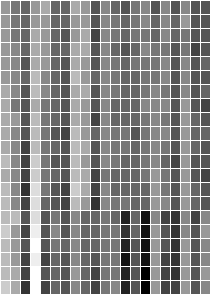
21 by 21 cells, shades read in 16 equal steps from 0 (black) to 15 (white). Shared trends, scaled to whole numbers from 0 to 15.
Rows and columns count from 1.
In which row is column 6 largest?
17
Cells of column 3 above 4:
12
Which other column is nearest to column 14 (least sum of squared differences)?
6
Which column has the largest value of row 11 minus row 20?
15
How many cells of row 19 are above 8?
5
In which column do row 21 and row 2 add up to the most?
4
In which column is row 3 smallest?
10
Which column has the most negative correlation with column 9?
21
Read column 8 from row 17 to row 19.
8 8 8
